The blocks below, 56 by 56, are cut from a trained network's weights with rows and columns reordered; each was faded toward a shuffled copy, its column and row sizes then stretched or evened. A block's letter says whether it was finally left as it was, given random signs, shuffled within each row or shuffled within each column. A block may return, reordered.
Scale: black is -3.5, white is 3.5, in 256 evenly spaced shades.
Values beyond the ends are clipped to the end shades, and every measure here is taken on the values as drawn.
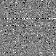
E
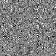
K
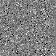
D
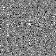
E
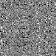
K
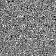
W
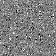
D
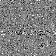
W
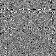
E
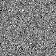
W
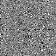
E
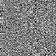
K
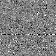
E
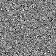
W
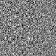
K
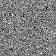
D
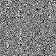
K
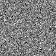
D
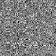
K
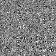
E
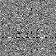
K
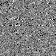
W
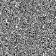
D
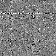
E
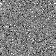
W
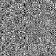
K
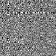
K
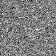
W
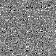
E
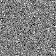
D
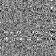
K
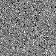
D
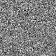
W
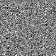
E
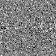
E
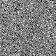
D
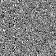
D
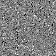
D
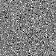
D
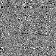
E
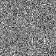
E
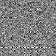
K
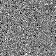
D
